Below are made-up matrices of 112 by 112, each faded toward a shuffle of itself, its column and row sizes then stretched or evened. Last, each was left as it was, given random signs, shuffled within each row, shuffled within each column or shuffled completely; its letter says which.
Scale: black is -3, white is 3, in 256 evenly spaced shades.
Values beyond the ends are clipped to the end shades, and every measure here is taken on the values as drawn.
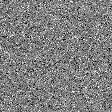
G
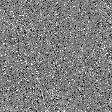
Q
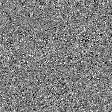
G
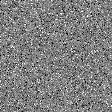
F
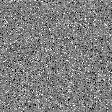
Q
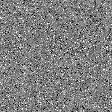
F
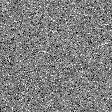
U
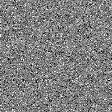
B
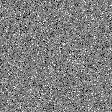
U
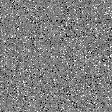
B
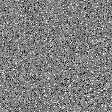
F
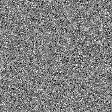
F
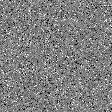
F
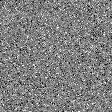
U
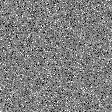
U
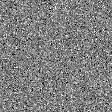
F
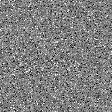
B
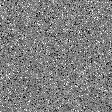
U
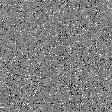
B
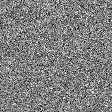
U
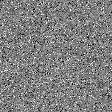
G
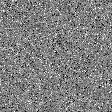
U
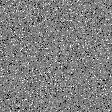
U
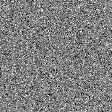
F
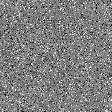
Q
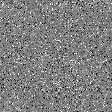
B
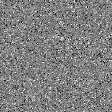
Q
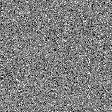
B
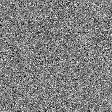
G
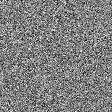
U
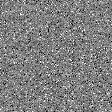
Q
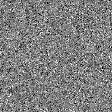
B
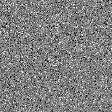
B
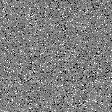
B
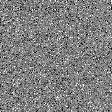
B
